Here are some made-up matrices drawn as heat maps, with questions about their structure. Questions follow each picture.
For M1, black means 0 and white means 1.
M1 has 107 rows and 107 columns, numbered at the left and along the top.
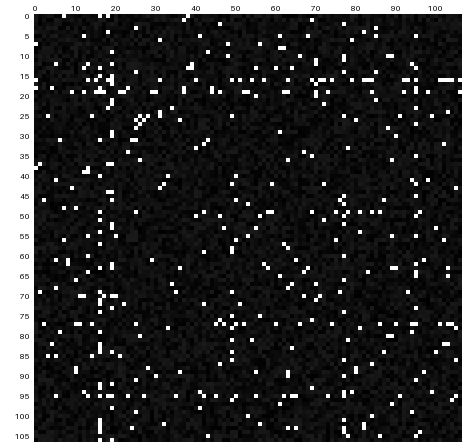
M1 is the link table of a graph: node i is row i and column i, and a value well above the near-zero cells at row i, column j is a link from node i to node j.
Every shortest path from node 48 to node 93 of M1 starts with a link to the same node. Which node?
node 7
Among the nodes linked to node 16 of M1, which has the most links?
node 19
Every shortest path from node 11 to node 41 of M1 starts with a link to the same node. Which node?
node 77
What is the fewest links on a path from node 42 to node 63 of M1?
3
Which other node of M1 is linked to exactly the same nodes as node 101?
node 74
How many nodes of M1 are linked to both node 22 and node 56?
0
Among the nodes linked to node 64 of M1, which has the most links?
node 95
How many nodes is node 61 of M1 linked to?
5
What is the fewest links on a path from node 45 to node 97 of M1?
4
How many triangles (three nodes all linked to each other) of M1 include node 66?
1
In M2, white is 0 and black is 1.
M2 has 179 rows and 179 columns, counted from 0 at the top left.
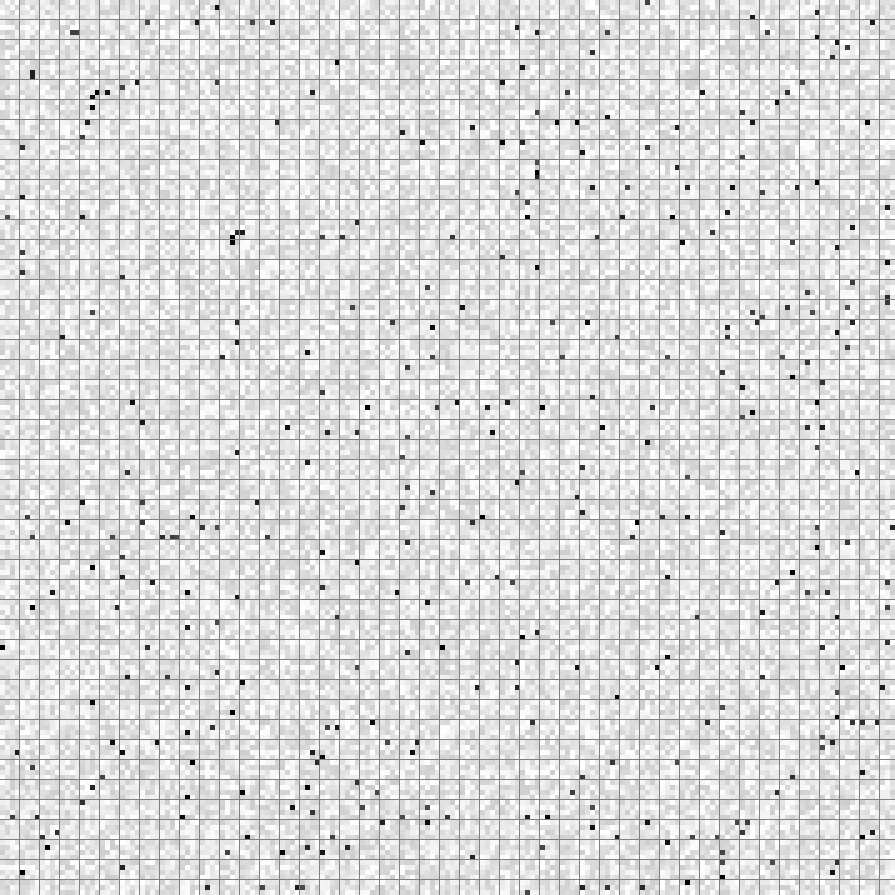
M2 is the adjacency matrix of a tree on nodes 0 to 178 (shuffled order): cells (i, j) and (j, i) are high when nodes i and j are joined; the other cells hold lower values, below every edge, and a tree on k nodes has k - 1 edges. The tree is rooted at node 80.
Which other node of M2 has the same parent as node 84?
104
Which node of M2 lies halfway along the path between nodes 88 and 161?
164
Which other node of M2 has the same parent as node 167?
154
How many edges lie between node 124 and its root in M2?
4
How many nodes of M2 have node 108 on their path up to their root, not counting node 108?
5
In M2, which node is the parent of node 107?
22
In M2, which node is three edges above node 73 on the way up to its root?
169
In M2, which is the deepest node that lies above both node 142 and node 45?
46
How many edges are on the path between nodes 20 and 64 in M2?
6
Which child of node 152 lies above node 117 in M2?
38
